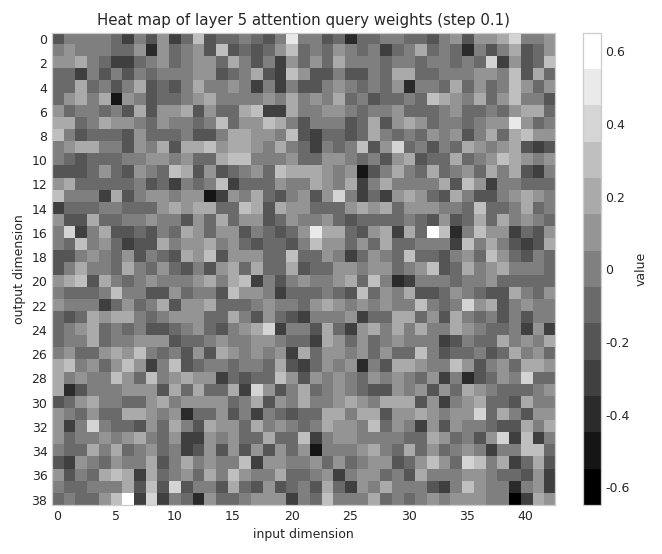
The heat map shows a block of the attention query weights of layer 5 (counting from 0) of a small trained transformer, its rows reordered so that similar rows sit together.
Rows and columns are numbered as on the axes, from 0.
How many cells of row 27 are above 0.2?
4
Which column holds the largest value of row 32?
3
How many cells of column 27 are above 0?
15
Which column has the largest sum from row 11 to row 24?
35
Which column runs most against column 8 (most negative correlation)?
39
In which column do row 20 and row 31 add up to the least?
17
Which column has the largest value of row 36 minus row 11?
26
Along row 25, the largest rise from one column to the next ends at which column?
23
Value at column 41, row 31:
0.1
